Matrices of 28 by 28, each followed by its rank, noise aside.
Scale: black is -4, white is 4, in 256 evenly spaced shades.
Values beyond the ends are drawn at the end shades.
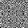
four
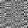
three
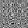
four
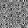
four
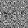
three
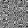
five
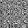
five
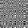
two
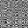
three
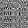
three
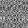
three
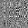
three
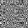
four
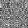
four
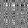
two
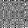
two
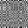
two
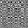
two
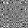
three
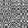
four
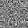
five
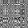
three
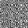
four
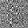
four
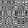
two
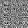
five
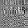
three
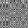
two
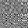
three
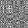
four
